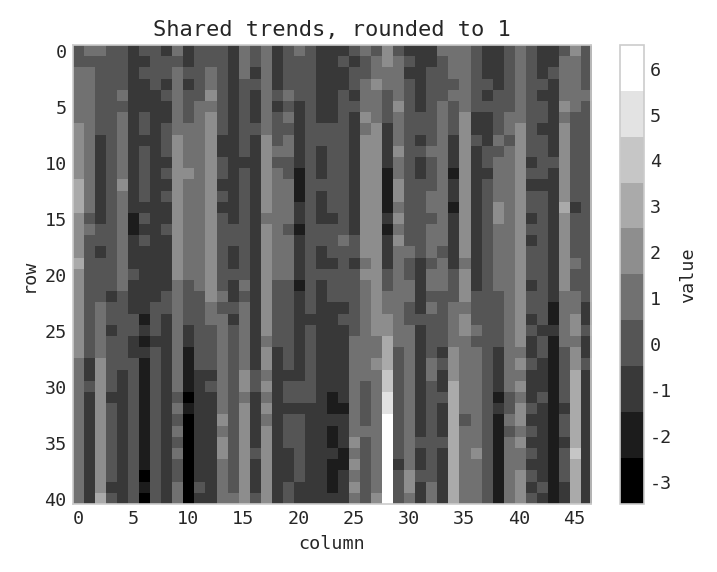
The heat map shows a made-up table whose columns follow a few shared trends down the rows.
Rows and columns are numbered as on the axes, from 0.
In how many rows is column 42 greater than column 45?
1
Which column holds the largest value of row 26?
28
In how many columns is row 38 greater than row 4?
17
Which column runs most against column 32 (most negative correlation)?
20
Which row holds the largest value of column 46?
4
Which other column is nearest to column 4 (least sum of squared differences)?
11
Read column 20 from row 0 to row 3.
1 0 0 0
